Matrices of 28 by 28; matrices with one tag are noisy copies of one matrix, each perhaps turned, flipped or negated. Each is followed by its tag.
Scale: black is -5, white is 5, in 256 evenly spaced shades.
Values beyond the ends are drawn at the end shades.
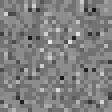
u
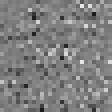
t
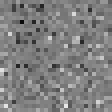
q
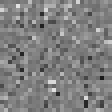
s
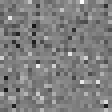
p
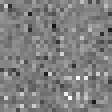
p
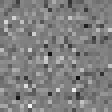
t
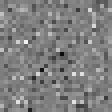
u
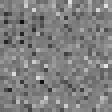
q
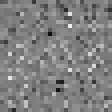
s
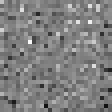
q
